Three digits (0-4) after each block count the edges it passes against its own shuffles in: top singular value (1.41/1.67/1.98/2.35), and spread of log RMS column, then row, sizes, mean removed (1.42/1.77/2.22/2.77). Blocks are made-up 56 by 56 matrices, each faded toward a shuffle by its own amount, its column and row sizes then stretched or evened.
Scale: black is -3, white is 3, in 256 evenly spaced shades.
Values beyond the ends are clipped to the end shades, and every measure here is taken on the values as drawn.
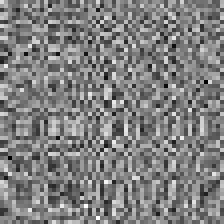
4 3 0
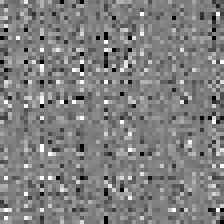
1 4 3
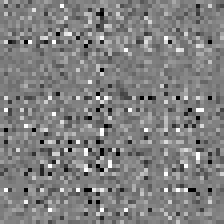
0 3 3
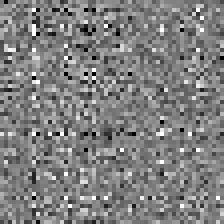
2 3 3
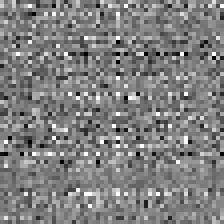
2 1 4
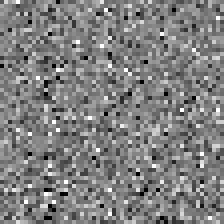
0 1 0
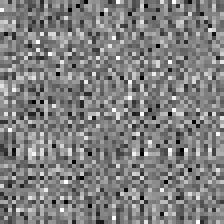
4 1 1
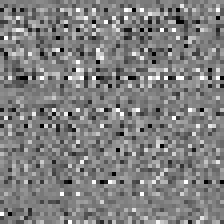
2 0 4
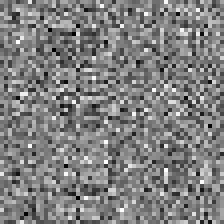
3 1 1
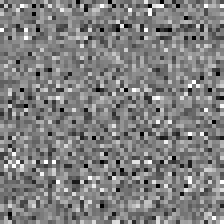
2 0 2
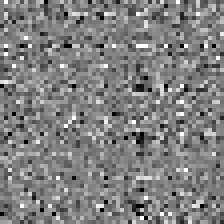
2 1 3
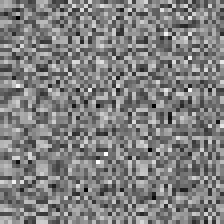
4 0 0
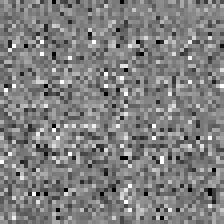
0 1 2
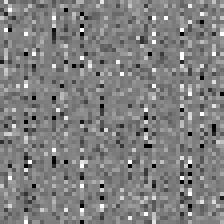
0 4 0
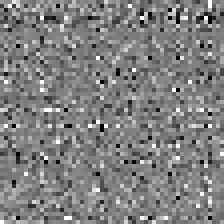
2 2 3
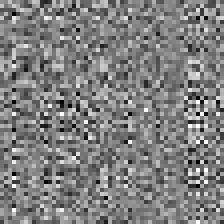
4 4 2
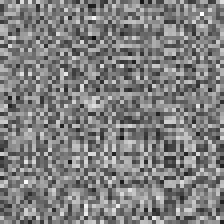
4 1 0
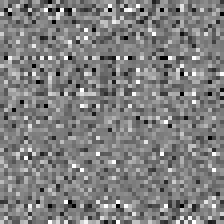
2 0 3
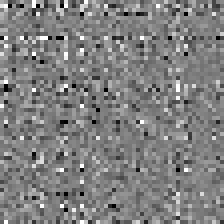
0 3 3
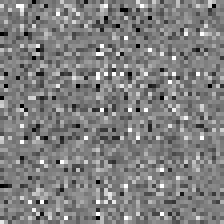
0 2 3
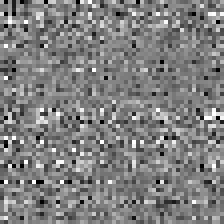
2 2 4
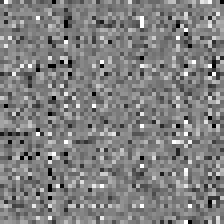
1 3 3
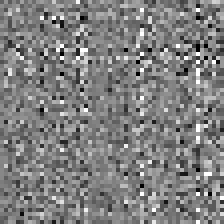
2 4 2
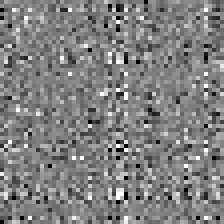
3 3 3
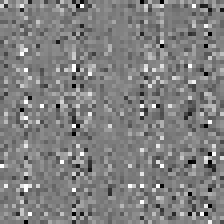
1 4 2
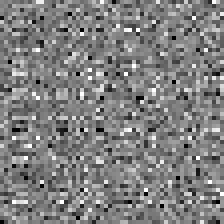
3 0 2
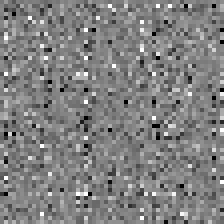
0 3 1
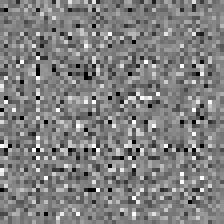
3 3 3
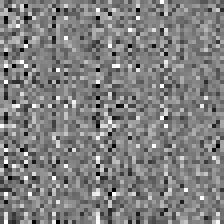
3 4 1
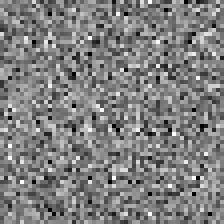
0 1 2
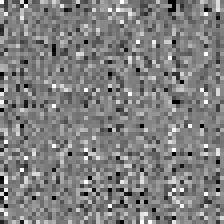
2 4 2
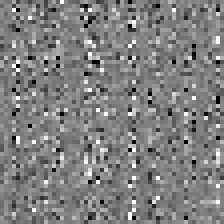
1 4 2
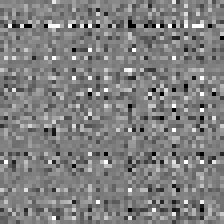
1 3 4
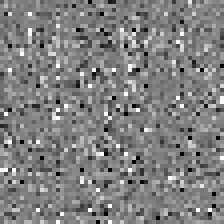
0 2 2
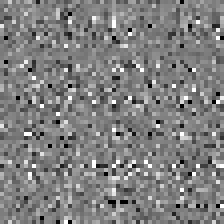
1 2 3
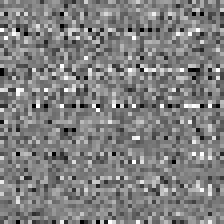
1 1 4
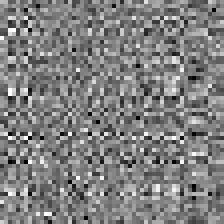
4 2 3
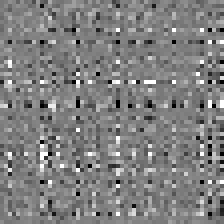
4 4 4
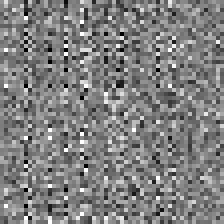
3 4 0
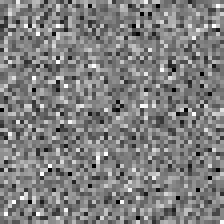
2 0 1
